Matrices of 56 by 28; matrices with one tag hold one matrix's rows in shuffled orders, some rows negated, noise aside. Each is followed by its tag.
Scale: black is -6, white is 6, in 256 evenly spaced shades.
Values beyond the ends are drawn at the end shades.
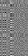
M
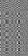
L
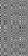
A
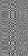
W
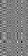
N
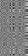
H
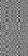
L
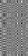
N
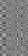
N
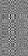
W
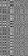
M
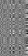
H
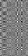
N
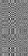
W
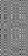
A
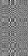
W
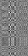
W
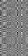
N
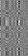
L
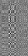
W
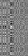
M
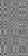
A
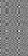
L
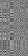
M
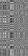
M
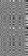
H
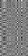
N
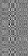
W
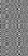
L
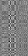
W
